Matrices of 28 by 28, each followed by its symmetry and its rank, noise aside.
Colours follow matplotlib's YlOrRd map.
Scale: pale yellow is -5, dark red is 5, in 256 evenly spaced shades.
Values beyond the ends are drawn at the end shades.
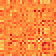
symmetric, rank four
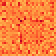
symmetric, rank six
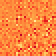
antisymmetric, rank four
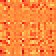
no symmetry, rank three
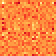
no symmetry, rank four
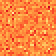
symmetric, rank six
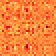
no symmetry, rank four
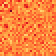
symmetric, rank six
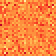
antisymmetric, rank six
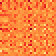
no symmetry, rank four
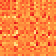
no symmetry, rank three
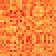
no symmetry, rank four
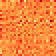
no symmetry, rank four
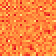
symmetric, rank six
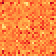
symmetric, rank six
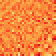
symmetric, rank four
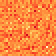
symmetric, rank six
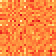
symmetric, rank three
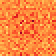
symmetric, rank six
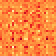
no symmetry, rank three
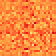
no symmetry, rank six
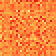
antisymmetric, rank six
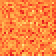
no symmetry, rank six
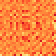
symmetric, rank three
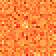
symmetric, rank six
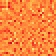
antisymmetric, rank six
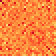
symmetric, rank six
